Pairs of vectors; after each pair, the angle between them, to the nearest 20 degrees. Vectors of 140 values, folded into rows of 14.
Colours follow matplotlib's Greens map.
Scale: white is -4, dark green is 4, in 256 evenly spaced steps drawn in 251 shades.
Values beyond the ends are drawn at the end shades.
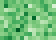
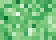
80 degrees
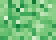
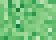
40 degrees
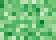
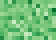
100 degrees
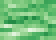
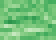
20 degrees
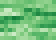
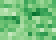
40 degrees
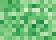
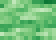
100 degrees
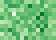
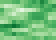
80 degrees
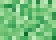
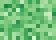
60 degrees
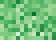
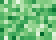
120 degrees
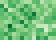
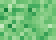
60 degrees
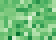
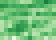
60 degrees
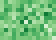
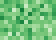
60 degrees
